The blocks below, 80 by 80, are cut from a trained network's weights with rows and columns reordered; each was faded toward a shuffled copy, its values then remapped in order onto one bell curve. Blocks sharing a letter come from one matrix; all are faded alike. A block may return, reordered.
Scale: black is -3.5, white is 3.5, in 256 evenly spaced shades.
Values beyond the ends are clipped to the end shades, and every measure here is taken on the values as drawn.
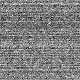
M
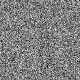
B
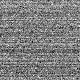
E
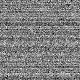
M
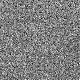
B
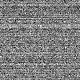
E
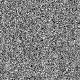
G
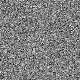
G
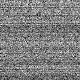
E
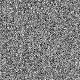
B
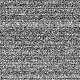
E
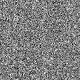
B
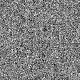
G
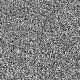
G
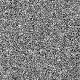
G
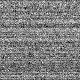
E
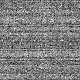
E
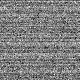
E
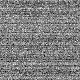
E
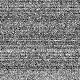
M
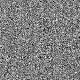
B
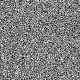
B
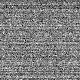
E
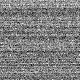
M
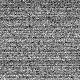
M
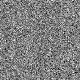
G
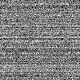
M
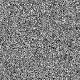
G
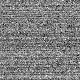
E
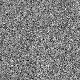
B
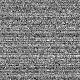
M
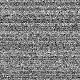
M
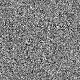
G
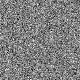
B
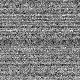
M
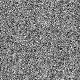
B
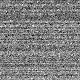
E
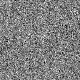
B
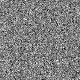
B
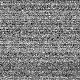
E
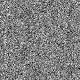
G
